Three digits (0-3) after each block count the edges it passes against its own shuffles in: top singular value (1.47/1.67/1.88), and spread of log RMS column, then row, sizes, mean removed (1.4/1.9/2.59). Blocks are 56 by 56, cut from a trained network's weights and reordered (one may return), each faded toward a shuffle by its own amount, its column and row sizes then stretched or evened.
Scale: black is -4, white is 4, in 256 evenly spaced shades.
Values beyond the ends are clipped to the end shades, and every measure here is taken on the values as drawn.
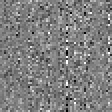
1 3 0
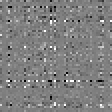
3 3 3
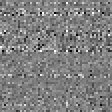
0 1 3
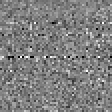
1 1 2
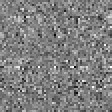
2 1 2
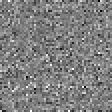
0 2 2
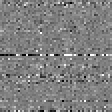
3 0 3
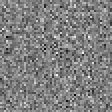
2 2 0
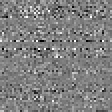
0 2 3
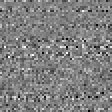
0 0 3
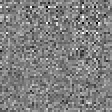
3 2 2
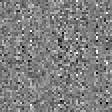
0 3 1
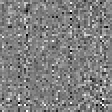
2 3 1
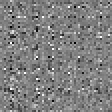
0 3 2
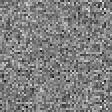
2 1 0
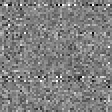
3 1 2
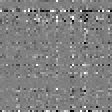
2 2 3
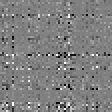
2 3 3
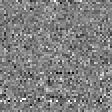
1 1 2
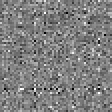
2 2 2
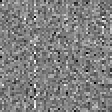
2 2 0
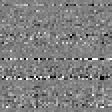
2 0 3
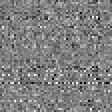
3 1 3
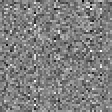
2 2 0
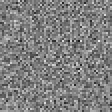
2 0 0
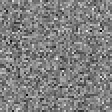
0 0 0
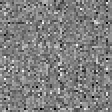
0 2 1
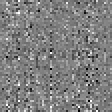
0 3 2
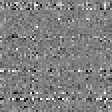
2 2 3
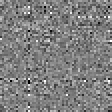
3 2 2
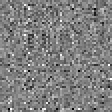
3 2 2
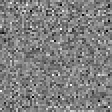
1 1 2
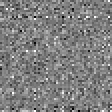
2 2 2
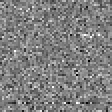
1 0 2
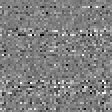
0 1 3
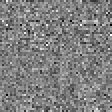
1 1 2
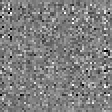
0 2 2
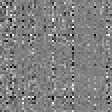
2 3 2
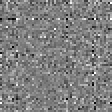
2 2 2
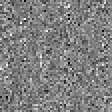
0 2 0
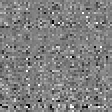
0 2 3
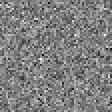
0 1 1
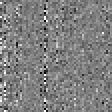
2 3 0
